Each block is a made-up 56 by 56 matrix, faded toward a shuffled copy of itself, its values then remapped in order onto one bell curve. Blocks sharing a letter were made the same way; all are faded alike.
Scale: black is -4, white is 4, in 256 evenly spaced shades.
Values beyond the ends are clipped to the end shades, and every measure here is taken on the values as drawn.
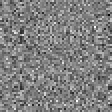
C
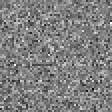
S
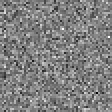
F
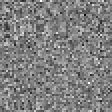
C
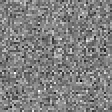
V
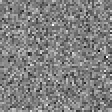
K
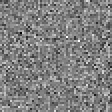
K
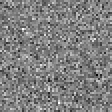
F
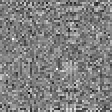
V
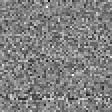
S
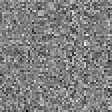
C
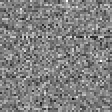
S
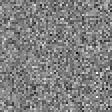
K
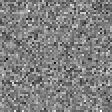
S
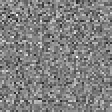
V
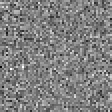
F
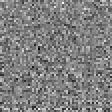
V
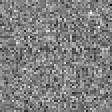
V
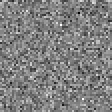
S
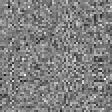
C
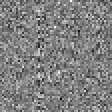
C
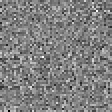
V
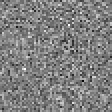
C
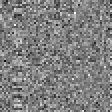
C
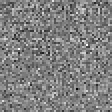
V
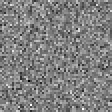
F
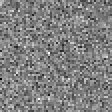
F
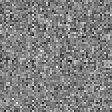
V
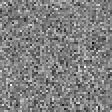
K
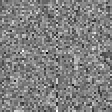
C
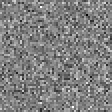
V
